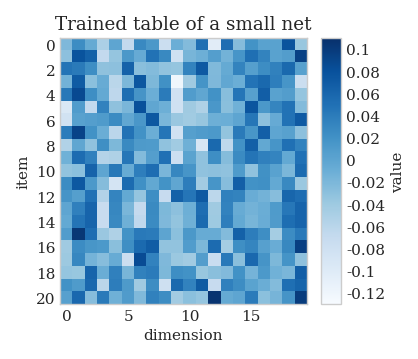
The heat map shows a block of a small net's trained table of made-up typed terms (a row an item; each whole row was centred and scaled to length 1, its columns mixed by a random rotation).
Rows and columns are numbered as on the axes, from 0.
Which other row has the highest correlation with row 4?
7
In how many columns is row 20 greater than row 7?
9
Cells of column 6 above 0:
13
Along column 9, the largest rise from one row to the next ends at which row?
10
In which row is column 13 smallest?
8
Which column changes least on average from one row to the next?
17
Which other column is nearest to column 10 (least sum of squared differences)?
14
